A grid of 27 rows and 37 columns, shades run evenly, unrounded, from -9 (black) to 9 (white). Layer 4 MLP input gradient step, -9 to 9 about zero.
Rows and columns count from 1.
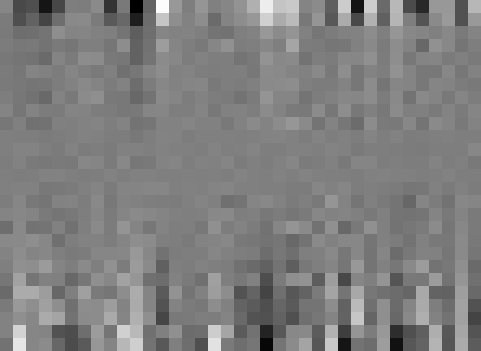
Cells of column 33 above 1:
4
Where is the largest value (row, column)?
1, 13
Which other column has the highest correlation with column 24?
34
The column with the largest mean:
17
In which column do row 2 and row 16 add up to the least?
11
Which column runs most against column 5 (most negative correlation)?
14
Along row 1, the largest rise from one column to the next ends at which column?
29
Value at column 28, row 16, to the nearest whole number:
-1
